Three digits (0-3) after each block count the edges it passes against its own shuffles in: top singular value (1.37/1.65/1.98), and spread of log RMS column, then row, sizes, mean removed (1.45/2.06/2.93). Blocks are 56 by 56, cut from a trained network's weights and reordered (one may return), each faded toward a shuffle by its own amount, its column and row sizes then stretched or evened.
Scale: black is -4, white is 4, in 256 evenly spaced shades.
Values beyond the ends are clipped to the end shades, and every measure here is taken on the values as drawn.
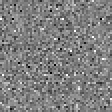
0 0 1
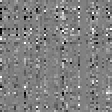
0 3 2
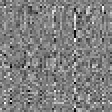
3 2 1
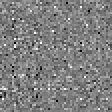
0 1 1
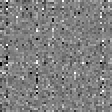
1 2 1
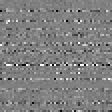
3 0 3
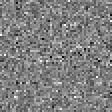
1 0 1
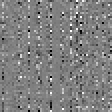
0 3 1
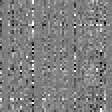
3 3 1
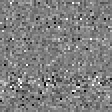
0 0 2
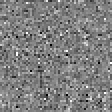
0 1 1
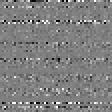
2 1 3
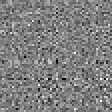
2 2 1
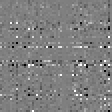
2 2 2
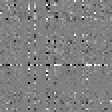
2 2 2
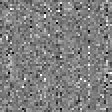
1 2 0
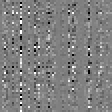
2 3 1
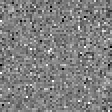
0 1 0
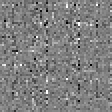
0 2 1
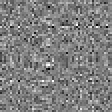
3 2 1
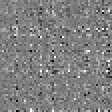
0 2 2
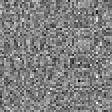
3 0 0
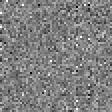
0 1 0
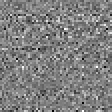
2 0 2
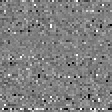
1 0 2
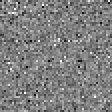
0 0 1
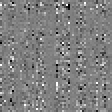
0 3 1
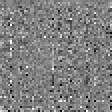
0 2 2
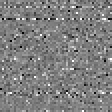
1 0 2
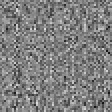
3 2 0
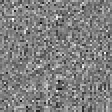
2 1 0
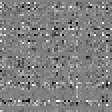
1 2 3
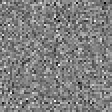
2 1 1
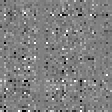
1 2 2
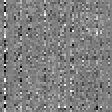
2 3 0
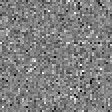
0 1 0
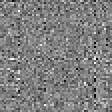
2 1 1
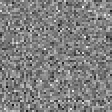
2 0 0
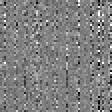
3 3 0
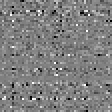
1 1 3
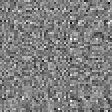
3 0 2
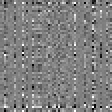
3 3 1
